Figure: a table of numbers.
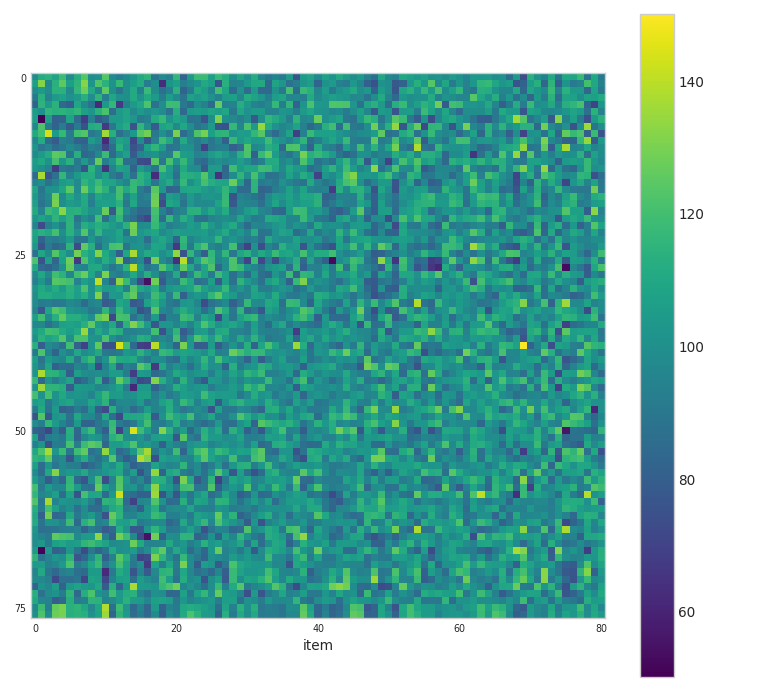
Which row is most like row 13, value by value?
71
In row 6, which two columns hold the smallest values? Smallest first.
1, 7
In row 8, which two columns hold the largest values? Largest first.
2, 10
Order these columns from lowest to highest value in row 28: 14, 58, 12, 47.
12, 58, 47, 14
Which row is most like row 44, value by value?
42
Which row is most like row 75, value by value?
76
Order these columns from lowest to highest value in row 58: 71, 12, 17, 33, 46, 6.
33, 6, 71, 46, 12, 17
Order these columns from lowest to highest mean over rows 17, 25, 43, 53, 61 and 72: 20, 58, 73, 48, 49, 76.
48, 49, 58, 73, 76, 20
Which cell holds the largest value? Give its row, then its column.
38, 69
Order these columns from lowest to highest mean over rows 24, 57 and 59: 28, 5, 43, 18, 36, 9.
43, 18, 36, 9, 28, 5
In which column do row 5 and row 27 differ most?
75
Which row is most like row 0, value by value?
37
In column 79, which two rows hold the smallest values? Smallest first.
47, 4
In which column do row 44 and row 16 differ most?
14
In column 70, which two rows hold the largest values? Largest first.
47, 11
